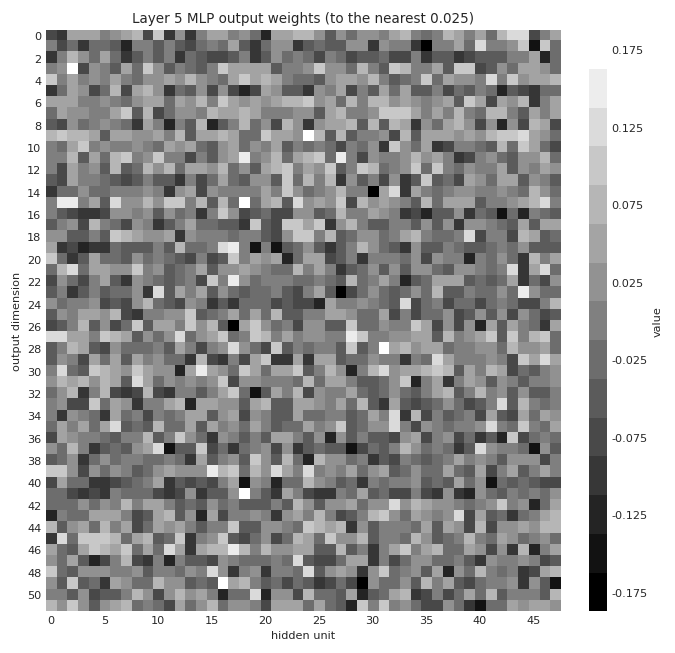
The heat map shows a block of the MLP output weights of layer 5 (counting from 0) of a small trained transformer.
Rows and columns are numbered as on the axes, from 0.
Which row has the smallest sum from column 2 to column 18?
40
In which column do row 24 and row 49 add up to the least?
25
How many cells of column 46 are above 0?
22
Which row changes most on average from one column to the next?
8
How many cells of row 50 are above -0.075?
39
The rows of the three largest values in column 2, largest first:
3, 15, 21
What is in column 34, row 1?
-0.1
